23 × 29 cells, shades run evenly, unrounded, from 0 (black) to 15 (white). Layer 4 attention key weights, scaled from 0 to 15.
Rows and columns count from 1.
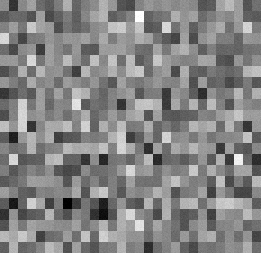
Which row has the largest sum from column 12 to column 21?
3
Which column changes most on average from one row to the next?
4
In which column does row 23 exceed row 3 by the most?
7
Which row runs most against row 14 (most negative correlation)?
15
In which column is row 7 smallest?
9
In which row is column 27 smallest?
18
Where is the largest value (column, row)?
16, 2
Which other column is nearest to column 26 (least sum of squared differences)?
10
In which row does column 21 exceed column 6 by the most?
19
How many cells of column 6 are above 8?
14
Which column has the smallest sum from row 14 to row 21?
8
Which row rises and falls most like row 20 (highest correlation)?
23
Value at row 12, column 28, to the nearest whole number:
3
